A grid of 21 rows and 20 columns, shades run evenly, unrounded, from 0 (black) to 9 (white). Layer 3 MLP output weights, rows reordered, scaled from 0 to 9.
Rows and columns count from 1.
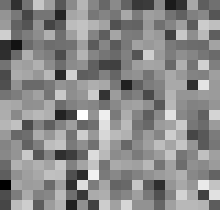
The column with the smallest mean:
1
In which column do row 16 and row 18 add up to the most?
9
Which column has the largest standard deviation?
6
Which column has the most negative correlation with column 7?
3
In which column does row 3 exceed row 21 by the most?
7
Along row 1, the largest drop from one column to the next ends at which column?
16
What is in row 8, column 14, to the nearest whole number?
4
